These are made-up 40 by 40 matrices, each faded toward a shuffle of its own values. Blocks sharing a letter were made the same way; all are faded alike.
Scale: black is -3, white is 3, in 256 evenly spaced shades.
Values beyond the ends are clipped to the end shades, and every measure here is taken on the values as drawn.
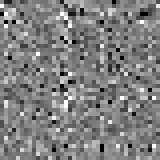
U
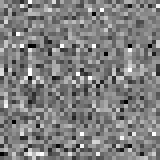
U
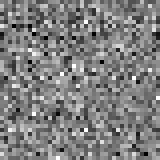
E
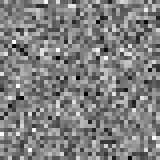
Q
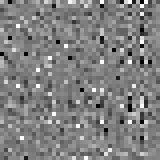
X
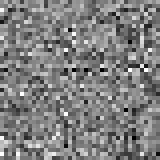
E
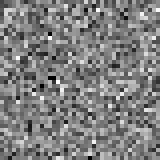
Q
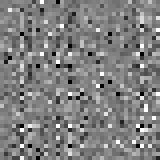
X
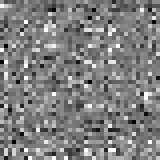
U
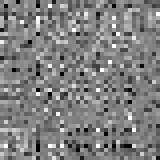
X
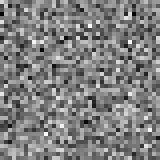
Q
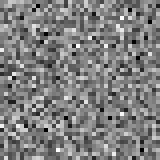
Q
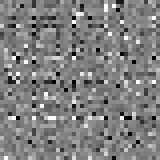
X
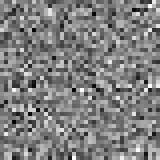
E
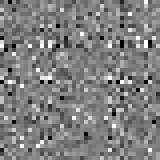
X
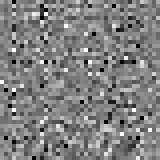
U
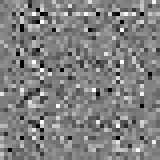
X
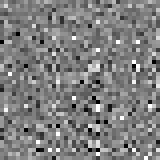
X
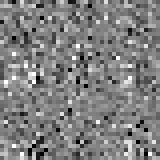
U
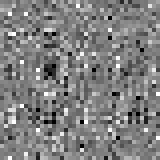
U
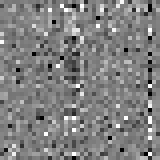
X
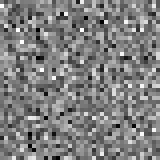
E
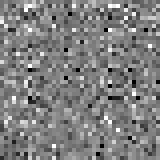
U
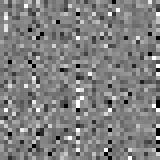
X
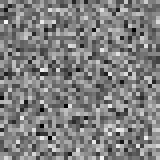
Q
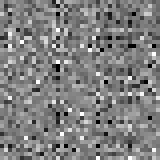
U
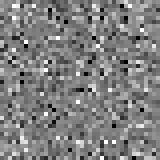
U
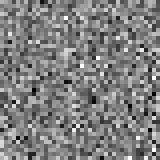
E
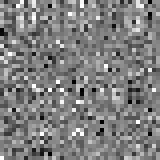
U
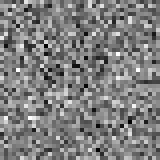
Q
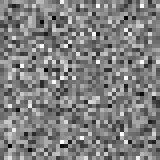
E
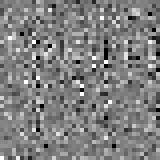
U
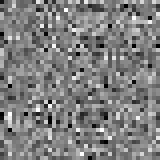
U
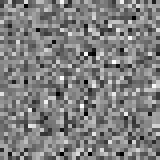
E
